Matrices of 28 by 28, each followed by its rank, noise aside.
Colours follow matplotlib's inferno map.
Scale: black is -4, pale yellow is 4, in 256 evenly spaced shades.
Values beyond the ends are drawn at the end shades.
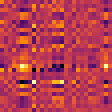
two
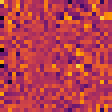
six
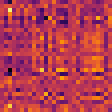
three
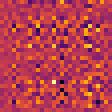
three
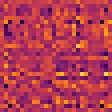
four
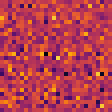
six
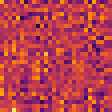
six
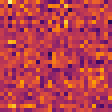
six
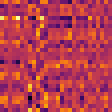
three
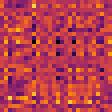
three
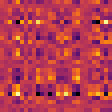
two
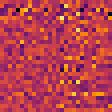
six
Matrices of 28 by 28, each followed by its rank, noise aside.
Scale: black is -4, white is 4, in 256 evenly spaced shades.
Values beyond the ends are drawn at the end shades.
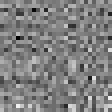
four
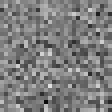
eight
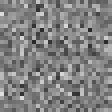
six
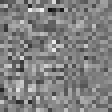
six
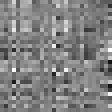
three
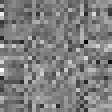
six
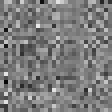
six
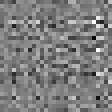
four
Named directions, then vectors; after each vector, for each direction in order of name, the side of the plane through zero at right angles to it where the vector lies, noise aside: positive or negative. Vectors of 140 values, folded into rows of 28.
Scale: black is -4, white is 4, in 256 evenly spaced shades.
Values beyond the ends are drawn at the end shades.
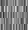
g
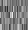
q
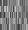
positive, negative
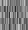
negative, positive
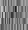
negative, negative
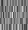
positive, positive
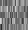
positive, negative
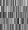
positive, negative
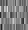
positive, negative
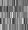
negative, positive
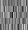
negative, negative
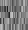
negative, positive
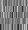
negative, negative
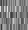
positive, negative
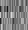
negative, positive
